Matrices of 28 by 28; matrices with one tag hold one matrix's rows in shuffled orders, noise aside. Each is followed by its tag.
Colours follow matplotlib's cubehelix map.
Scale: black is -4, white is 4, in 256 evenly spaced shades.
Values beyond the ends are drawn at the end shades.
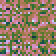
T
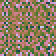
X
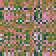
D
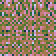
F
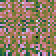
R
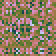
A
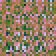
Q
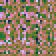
R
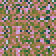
X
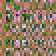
Q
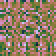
R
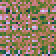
T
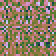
X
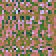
A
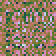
Q
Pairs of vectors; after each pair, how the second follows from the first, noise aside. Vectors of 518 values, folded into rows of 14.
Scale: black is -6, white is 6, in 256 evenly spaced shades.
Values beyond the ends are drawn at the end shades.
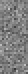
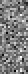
wrapped around, negated, scaled up.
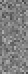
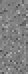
wrapped around, negated, partly zeroed.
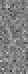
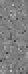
negated, partly zeroed.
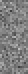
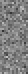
wrapped around.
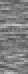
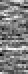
reversed, scaled up.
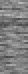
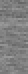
negated, shrunk.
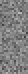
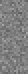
negated, shrunk.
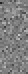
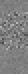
wrapped around, negated, partly zeroed.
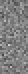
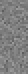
reversed, negated, shrunk.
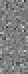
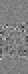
negated, partly zeroed.
